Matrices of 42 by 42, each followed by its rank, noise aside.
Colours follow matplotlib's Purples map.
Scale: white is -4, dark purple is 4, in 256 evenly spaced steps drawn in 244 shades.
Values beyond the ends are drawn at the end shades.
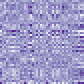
three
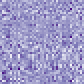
six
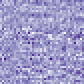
six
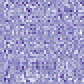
six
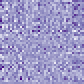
five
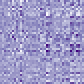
three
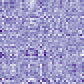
five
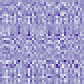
three
